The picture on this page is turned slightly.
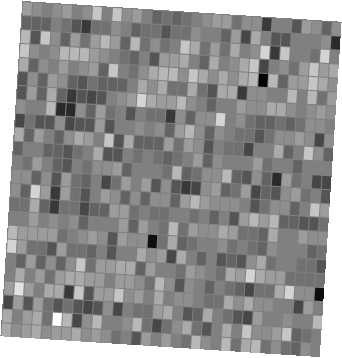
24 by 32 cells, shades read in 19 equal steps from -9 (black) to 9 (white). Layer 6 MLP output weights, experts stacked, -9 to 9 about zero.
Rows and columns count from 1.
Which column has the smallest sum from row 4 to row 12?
6
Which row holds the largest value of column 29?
20
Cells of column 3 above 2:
3
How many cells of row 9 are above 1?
4
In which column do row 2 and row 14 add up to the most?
31
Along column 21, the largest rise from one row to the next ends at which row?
8
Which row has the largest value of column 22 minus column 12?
12
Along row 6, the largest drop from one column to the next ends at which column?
23
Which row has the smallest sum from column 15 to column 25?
13
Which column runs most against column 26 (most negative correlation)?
9
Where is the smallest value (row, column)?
5, 25
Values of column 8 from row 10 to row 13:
2 0 -1 -2
